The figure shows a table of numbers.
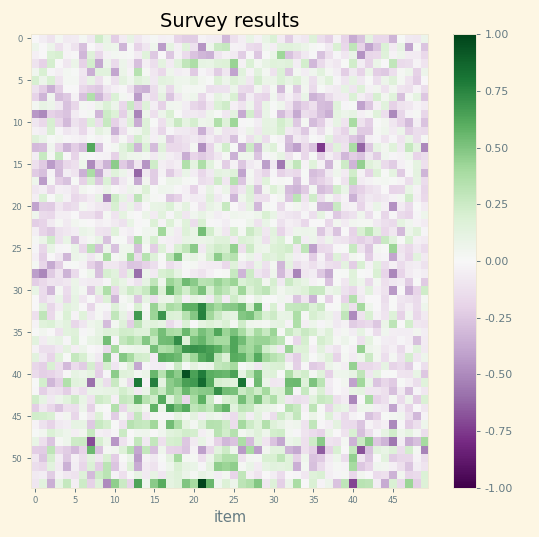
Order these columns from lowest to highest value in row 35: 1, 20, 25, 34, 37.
1, 37, 34, 20, 25
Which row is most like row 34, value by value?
24
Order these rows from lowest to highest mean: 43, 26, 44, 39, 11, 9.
9, 11, 39, 26, 44, 43
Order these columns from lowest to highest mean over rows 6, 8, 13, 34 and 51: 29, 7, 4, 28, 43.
4, 28, 43, 29, 7
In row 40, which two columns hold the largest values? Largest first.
19, 21
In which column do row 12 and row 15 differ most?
41
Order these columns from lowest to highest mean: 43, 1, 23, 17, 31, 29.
1, 43, 31, 29, 17, 23
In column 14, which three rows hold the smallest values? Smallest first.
15, 6, 27
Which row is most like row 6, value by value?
27
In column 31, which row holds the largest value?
2
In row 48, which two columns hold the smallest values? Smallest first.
7, 45
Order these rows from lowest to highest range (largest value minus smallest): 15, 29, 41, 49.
29, 15, 49, 41
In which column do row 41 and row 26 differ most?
13
